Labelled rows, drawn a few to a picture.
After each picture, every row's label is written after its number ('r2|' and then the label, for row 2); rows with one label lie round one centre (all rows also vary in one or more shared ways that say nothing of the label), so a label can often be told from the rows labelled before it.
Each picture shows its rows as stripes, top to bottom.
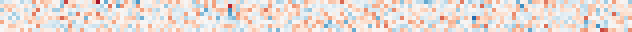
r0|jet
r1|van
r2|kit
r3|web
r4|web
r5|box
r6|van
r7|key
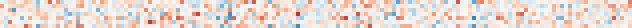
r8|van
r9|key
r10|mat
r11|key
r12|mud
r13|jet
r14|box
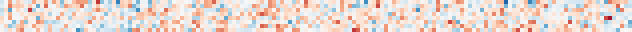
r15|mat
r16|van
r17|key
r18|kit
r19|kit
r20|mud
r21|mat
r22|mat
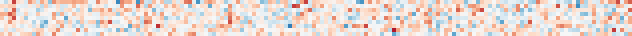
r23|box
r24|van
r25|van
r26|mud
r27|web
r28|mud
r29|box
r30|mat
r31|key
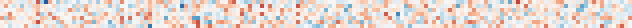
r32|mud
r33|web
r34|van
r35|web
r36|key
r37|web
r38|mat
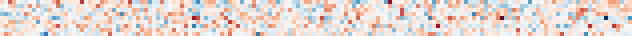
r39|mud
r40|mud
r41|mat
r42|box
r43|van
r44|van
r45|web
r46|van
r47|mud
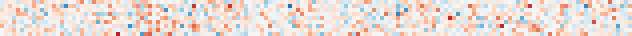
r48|kit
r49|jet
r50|web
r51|kit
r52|mud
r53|mud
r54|key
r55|jet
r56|key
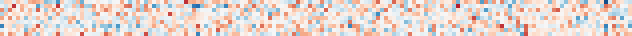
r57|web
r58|van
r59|key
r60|jet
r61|key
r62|van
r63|mat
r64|kit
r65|box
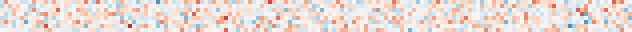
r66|web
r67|mat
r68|web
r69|box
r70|mat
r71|mud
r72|kit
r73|van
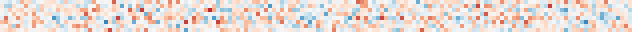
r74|key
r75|jet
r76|kit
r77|van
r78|kit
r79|kit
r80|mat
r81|mud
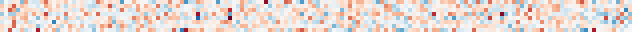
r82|jet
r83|van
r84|van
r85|van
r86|jet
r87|van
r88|van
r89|web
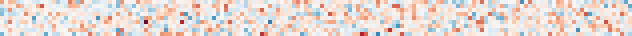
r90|van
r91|mat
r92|mat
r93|mat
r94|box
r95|mat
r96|kit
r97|mat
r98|mud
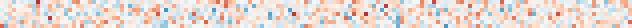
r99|mat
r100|mat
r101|box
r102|box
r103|web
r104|key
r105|jet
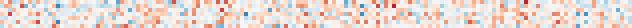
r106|mat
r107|mat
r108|key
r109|key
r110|mat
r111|key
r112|jet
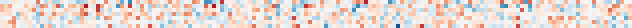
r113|key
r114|jet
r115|key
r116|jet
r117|van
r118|van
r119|van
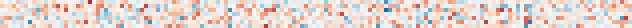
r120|mud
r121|web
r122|kit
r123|jet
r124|kit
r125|mat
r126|mud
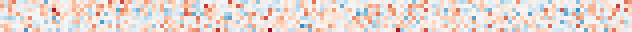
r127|mud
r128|box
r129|mud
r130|web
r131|box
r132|mat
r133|mud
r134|mud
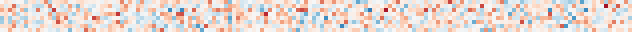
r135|mud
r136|van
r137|web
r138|mud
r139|kit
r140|web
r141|kit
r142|mud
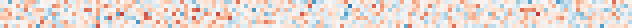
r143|web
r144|web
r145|jet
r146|mat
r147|kit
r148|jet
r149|box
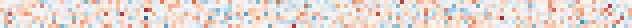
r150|mud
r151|key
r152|key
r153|key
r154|van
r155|mud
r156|van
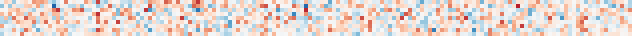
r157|jet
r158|van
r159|mat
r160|key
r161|van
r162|box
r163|key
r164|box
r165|kit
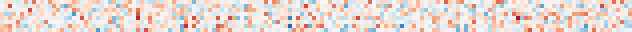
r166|mat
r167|jet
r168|box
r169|key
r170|van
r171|van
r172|box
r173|kit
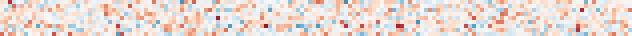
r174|box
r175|van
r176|box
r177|key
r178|kit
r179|key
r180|mud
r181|box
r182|key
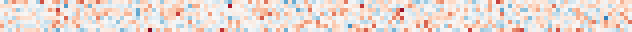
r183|key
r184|jet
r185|mud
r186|mud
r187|mat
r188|web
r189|web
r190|key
